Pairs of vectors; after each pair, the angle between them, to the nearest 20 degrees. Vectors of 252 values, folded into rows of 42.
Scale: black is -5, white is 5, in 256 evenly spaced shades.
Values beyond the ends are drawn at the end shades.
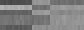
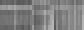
40 degrees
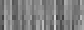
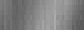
80 degrees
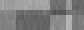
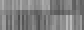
40 degrees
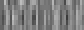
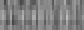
160 degrees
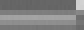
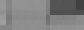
100 degrees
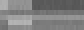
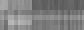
20 degrees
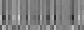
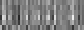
160 degrees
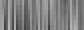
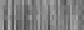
20 degrees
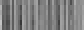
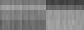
100 degrees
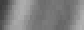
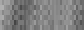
140 degrees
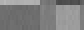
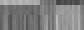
20 degrees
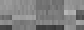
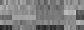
20 degrees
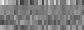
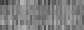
140 degrees
